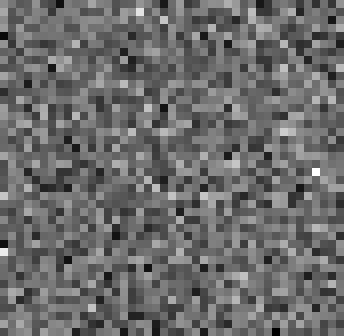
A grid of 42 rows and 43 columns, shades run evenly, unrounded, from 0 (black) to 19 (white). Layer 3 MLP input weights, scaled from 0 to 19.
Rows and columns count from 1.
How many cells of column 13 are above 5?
36
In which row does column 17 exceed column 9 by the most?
33
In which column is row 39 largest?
12
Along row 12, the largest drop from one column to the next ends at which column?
19
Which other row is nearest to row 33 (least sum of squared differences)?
20
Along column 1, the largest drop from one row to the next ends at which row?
5
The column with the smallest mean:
17
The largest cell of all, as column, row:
40, 22
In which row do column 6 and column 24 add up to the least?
6
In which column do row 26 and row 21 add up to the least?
34
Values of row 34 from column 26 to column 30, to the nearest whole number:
2 8 3 8 8
